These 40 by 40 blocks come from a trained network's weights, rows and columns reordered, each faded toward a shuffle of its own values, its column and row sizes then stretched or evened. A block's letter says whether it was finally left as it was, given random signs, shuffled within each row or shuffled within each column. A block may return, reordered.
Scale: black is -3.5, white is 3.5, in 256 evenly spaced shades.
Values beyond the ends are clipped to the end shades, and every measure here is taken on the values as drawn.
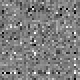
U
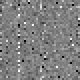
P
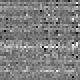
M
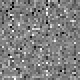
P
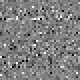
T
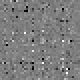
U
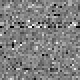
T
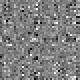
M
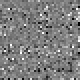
U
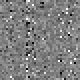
P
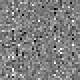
P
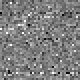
T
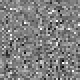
U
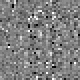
M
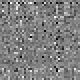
M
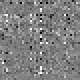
U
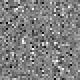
P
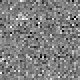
T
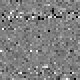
T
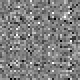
M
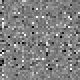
U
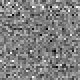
T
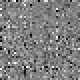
U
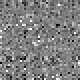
M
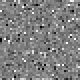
T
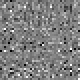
M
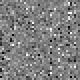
P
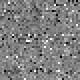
T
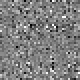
U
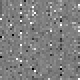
P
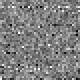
T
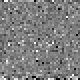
T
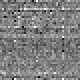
M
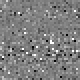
T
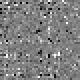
U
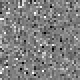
P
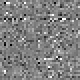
U
